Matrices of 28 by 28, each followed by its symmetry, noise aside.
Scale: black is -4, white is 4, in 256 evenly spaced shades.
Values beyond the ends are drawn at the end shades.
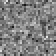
no symmetry.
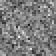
symmetric across the other diagonal.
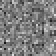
mirrored top to bottom.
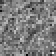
symmetric.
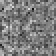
mirrored top to bottom.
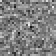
no symmetry.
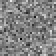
same after a half turn.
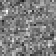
same after a half turn.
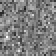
no symmetry.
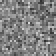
symmetric across the other diagonal.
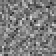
symmetric across the other diagonal.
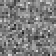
no symmetry.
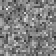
symmetric.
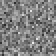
no symmetry.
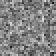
mirrored top to bottom.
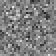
symmetric.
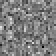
mirrored top to bottom.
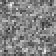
same after a half turn.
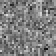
no symmetry.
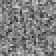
same after a half turn.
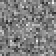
symmetric across the other diagonal.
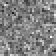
symmetric.
